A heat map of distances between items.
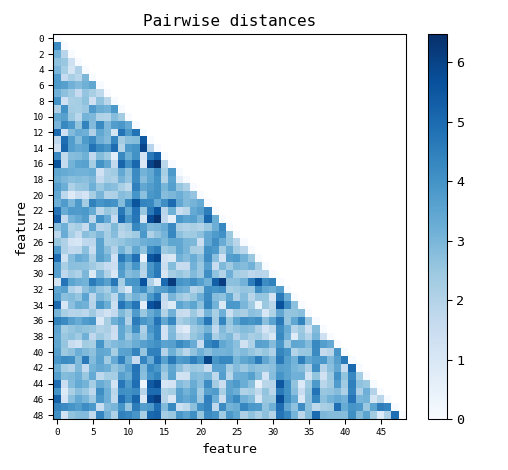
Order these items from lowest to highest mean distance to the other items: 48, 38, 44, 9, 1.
38, 1, 44, 48, 9
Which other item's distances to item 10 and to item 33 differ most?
32
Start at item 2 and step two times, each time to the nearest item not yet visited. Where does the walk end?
4
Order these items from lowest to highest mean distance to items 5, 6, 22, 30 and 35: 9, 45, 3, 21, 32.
3, 45, 32, 9, 21
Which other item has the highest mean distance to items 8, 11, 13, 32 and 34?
21
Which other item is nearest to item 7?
35
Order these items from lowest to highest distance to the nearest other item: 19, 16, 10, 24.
16, 10, 24, 19
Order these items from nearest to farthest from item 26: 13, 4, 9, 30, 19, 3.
3, 4, 30, 9, 19, 13
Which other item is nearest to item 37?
18
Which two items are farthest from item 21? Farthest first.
41, 11
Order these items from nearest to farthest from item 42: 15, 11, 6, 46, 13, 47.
15, 46, 6, 47, 13, 11
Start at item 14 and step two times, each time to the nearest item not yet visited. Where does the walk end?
0
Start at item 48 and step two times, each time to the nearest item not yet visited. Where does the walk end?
1
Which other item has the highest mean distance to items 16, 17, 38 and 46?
14
